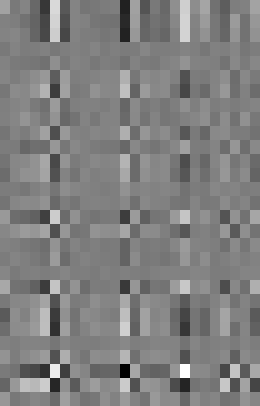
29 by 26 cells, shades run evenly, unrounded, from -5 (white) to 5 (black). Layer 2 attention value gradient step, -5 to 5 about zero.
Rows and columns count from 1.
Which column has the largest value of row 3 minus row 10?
13
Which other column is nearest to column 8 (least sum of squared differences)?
18
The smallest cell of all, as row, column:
27, 19
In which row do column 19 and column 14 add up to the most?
28
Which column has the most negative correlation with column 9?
1
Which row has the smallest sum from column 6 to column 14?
26
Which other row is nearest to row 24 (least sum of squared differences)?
7
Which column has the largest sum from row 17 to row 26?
6
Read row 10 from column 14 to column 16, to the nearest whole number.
1 -1 0
